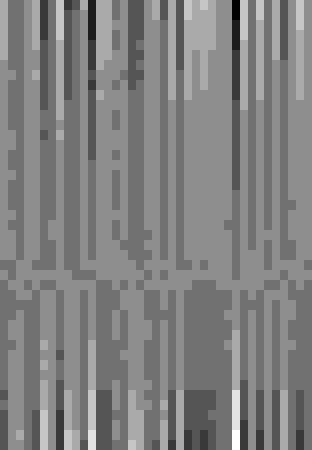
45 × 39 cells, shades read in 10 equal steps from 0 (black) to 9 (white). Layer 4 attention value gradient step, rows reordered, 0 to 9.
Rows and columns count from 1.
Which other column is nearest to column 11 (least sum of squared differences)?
20
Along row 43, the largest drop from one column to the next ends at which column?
31
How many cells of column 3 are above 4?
18
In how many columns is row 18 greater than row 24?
1
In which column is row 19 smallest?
30
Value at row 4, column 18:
3
